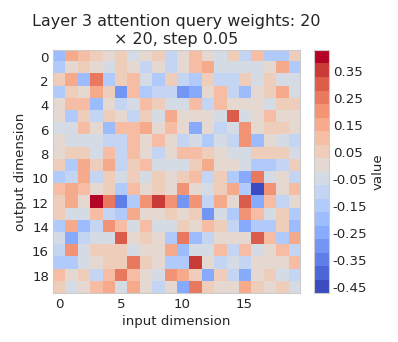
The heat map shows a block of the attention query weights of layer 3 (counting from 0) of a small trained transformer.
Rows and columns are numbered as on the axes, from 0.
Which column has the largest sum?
6
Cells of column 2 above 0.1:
2
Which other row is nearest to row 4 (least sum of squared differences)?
8
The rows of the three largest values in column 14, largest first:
5, 11, 0
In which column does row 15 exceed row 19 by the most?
10
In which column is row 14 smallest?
15
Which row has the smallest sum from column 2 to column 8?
3
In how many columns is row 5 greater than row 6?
7
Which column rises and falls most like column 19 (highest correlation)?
14
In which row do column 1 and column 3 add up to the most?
12
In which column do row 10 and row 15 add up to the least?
1
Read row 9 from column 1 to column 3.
-0.15 0.15 0.05
